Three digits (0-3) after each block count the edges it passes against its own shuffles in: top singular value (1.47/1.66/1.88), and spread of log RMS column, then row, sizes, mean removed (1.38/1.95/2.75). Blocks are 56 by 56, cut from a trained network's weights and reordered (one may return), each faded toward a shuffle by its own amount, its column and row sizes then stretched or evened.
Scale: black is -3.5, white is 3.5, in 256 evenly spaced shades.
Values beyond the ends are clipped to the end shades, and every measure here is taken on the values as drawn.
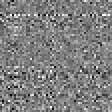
2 1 2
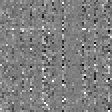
0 3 0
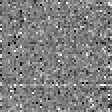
0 2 0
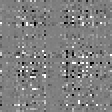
1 3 3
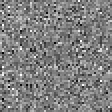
1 2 1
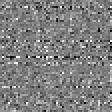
0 1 3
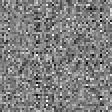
2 2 0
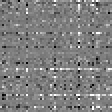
2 2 3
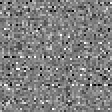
1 0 2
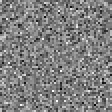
0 0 0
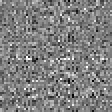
3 2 1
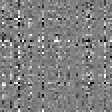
3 3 2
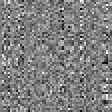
3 3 0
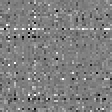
2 2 2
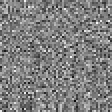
3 1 1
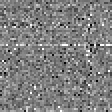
0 0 1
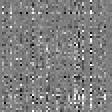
2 3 2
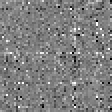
0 2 1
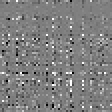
1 3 3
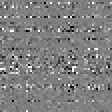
0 2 3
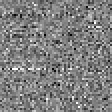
2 0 1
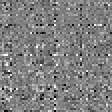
1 2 3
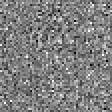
1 1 0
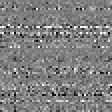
2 0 3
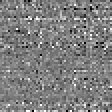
1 1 2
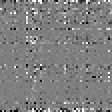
1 2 3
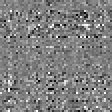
0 2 3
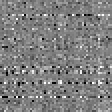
2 1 3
